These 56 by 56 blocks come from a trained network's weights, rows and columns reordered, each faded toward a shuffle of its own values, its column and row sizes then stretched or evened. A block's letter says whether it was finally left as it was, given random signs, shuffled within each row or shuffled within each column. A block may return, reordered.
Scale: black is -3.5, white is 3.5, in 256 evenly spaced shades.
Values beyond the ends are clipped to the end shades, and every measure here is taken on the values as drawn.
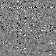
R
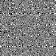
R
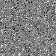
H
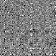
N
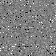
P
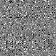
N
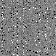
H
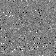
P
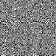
N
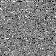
P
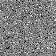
P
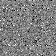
P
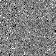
H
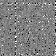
N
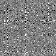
R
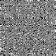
N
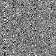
H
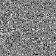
R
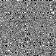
R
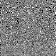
R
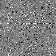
R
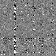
N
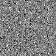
H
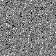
H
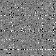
R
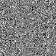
R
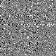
R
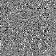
R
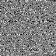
P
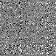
R
